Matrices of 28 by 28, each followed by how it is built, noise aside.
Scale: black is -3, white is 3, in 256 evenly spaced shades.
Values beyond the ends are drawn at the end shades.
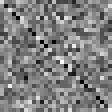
diagonal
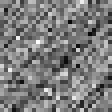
Hankel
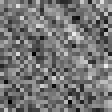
Toeplitz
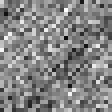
Hankel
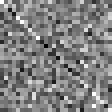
diagonal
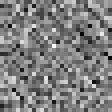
Toeplitz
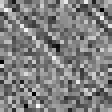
Toeplitz
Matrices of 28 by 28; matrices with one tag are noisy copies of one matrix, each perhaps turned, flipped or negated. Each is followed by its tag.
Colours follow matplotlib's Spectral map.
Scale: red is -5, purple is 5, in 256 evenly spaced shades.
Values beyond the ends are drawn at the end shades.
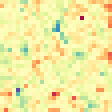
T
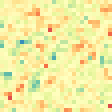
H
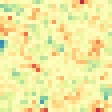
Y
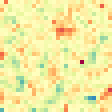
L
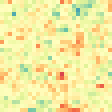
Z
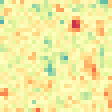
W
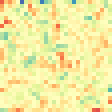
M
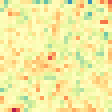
M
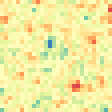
W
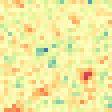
W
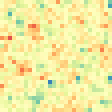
H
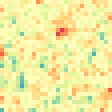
L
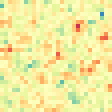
H
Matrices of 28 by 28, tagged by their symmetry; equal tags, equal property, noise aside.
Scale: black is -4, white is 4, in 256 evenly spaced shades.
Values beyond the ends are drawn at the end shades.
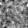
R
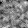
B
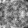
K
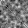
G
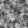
R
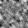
R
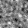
R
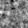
R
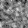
B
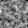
B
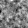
R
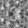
K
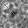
G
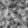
R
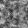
K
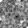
G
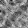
G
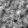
B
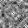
G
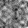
K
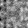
K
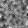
B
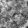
G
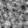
R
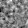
R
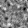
R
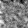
R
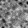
G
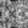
K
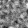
R
